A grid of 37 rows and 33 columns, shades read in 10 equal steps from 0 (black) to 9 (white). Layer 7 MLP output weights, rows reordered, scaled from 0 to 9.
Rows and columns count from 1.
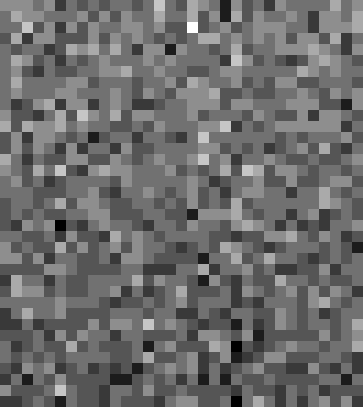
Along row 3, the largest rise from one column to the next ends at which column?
18
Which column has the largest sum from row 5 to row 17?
19
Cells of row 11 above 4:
12
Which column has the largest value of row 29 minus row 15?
3
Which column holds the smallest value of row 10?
32
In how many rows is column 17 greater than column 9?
12
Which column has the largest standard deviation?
22
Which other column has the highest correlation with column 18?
24
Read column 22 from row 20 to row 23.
6 5 2 5
